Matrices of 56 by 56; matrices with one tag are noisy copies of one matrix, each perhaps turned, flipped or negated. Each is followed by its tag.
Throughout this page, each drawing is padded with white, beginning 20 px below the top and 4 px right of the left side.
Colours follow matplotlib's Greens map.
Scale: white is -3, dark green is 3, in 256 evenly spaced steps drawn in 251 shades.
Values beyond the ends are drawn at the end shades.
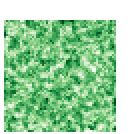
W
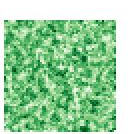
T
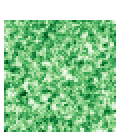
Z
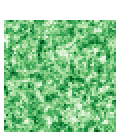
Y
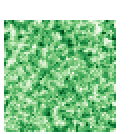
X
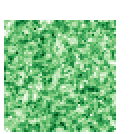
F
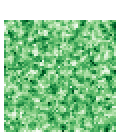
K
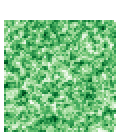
Z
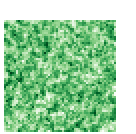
F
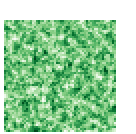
T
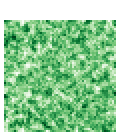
X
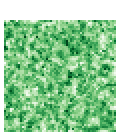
W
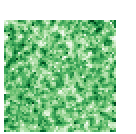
X
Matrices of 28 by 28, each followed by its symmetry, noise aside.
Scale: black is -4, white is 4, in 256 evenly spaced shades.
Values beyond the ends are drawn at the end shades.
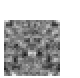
mirrored left to right.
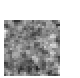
antisymmetric.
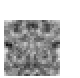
mirrored left to right.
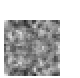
mirrored top to bottom.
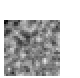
symmetric.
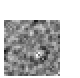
symmetric.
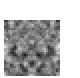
mirrored left to right.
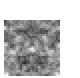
mirrored left to right.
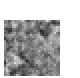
antisymmetric.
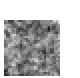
antisymmetric.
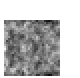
mirrored top to bottom.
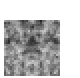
mirrored left to right.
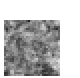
antisymmetric.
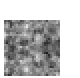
mirrored top to bottom.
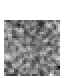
antisymmetric.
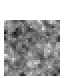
symmetric.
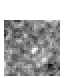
symmetric.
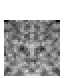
mirrored left to right.
